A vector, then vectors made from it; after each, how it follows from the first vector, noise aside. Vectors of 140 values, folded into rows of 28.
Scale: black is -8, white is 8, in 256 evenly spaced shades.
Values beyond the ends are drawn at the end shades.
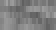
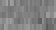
partly zeroed.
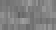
reversed, shrunk.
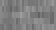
wrapped around, negated, shrunk.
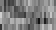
reversed, scaled up.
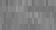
negated, shrunk.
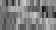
negated, scaled up.
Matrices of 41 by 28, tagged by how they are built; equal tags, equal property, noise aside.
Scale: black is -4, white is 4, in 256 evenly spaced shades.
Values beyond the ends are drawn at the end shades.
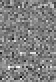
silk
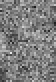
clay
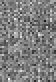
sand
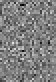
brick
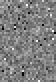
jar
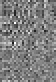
brick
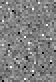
jar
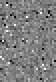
jar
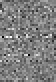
silk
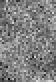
clay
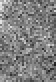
clay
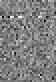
silk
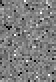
jar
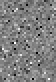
jar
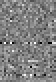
silk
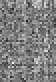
sand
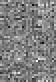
brick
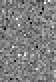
jar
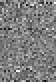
silk
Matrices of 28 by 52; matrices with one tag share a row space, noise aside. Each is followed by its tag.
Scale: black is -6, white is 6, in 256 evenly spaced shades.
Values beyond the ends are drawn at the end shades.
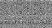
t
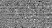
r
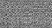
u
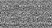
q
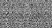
u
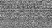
r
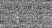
r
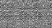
q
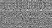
t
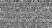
r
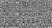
q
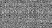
t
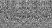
q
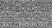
q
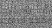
u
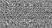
u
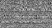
q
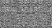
q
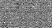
q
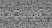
r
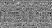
q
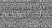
t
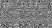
q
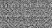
u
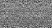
q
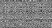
t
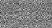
q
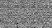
r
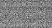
t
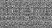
u
